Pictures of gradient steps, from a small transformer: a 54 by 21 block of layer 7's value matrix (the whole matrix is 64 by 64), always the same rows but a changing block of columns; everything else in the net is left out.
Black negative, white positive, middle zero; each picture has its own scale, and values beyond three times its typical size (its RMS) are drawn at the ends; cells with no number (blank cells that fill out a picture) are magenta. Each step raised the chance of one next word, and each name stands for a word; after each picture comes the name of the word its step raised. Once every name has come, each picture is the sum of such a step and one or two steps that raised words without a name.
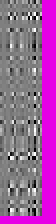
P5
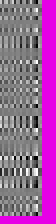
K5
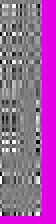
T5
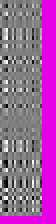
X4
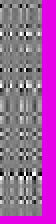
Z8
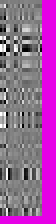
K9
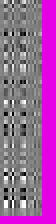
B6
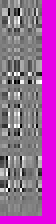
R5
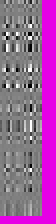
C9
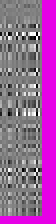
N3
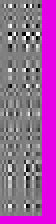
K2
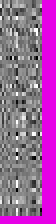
P5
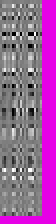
N3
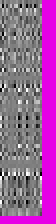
Z8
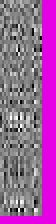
K9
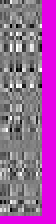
C9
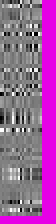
N3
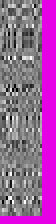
X4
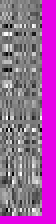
T5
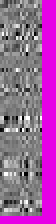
K9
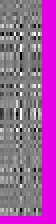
N3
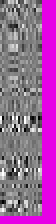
K5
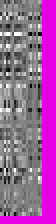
T5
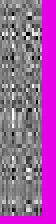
K2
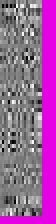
T5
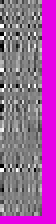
C9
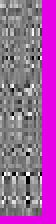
Z8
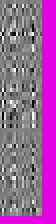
K2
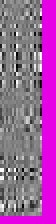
B6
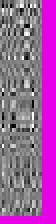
R5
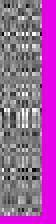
N3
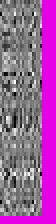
R5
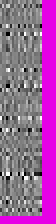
Z8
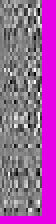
R5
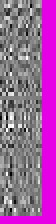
R5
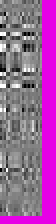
C9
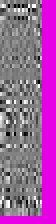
B6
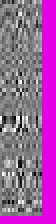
R5
